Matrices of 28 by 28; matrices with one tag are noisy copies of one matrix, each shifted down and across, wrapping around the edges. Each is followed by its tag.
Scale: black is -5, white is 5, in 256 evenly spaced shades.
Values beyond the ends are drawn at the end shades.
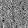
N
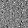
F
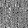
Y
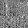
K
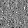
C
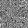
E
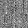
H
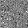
E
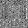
K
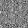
C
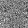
E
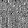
K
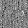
Y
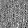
Y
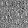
C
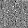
F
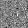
N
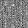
H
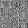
H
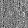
Y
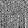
K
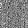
Y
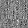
Y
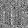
K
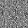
F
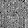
K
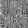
K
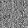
F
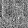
K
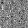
N
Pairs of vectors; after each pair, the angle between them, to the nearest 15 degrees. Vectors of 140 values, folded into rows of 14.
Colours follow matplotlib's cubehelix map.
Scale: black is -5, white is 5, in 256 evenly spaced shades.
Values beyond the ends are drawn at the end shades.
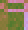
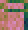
165 degrees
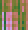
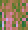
45 degrees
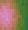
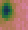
135 degrees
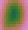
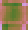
45 degrees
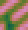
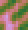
165 degrees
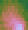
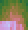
45 degrees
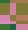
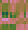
60 degrees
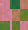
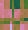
45 degrees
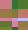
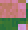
105 degrees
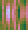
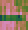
75 degrees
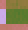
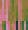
75 degrees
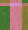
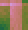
30 degrees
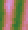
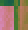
90 degrees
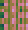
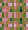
75 degrees
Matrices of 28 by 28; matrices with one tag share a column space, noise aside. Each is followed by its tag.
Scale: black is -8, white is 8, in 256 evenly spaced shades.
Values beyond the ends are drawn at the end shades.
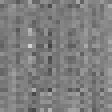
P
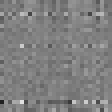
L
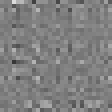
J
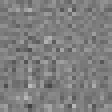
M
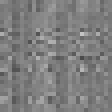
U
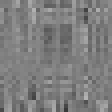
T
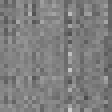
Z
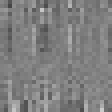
T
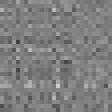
M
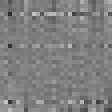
L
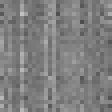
Z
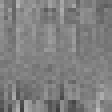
T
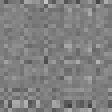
J
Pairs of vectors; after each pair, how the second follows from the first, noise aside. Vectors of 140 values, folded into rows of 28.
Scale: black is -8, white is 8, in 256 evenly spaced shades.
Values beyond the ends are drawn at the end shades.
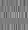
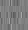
reversed, negated, partly zeroed.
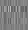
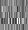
reversed, scaled up.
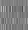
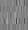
reversed, negated, partly zeroed.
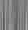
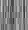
reversed, scaled up.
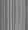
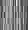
reversed, scaled up.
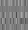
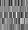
negated, scaled up.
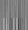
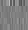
reversed, negated, partly zeroed.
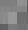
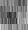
negated, scaled up.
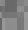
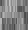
negated, scaled up.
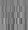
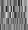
reversed, scaled up.
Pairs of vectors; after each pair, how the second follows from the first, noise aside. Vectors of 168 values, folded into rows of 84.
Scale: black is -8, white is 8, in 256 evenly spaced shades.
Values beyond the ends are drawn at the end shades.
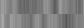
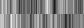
scaled up.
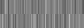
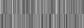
wrapped around.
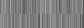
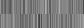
sign-scrambled.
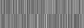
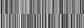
wrapped around, scaled up.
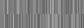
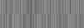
reversed, negated, shrunk.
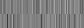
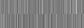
reversed, negated, shrunk.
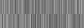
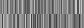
scaled up.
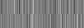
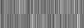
sign-scrambled.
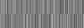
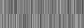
wrapped around.
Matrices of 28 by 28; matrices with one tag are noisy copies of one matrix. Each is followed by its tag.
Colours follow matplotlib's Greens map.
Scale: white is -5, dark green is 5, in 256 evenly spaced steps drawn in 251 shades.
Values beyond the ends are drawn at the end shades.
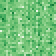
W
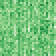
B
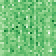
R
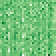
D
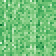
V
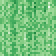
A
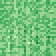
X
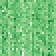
D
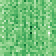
R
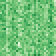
W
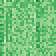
V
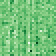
X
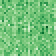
B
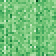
V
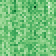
A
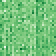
V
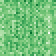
R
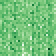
D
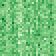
W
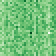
R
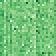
V
